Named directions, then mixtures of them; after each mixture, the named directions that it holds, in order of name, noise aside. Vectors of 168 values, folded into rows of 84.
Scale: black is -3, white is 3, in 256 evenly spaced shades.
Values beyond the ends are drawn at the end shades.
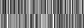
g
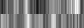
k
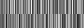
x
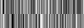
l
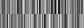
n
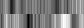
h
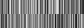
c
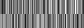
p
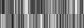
k, l.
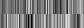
g, h, x.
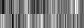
k, l, p.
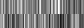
h, l, n.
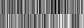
h, n.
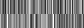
g.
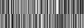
c, l.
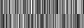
l, x.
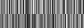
g, k, p.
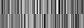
c, n.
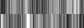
h, k.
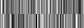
l.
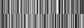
c, n.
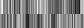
c, k.
